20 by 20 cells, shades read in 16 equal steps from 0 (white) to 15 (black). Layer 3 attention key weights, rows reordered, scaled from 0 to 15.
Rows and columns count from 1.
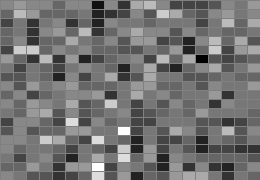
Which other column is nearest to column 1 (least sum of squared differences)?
4
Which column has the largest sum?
16
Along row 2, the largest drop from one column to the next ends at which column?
13
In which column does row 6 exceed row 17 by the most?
10
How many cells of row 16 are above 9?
6
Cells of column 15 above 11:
3
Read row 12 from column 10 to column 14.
8 11 8 10 7
